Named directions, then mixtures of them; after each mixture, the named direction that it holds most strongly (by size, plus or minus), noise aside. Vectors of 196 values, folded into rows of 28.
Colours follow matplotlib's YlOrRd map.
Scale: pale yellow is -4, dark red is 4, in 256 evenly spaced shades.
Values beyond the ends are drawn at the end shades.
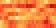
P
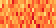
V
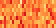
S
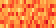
V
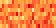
V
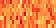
S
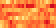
P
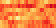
P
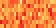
S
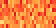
V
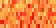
V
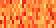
S
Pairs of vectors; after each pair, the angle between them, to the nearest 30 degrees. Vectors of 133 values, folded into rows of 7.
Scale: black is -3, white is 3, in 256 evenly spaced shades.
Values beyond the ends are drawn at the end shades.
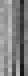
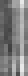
150 degrees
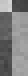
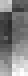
60 degrees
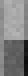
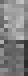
30 degrees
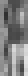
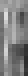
150 degrees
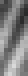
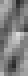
120 degrees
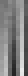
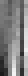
150 degrees
